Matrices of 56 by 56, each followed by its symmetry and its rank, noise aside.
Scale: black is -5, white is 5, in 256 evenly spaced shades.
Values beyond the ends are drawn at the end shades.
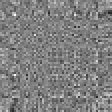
symmetric, rank six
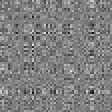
symmetric, rank four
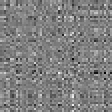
antisymmetric, rank four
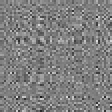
antisymmetric, rank four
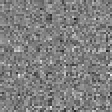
antisymmetric, rank eight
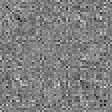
symmetric, rank six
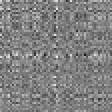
no symmetry, rank four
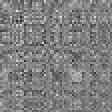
symmetric, rank four
